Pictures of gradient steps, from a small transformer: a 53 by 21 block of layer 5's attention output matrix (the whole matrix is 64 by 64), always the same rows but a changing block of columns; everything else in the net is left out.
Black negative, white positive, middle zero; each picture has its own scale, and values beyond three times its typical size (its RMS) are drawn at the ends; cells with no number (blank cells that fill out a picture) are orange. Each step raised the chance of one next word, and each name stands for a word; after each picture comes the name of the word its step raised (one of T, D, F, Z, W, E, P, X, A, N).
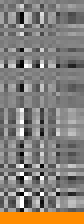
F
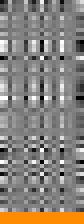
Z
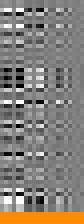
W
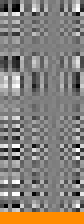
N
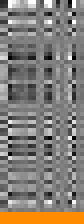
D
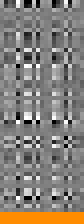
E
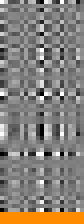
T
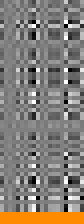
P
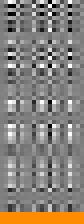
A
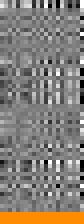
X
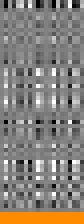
X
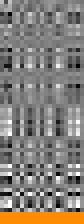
F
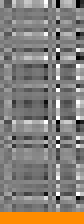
E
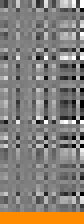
E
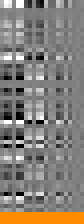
E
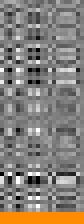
P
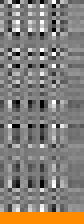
A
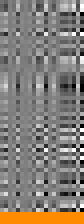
N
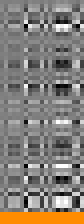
F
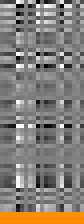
A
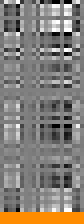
A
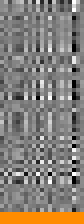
Z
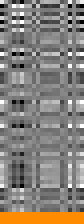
A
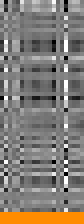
Z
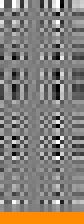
D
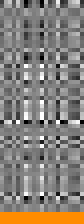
E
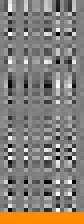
N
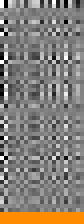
D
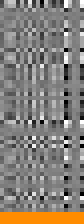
E
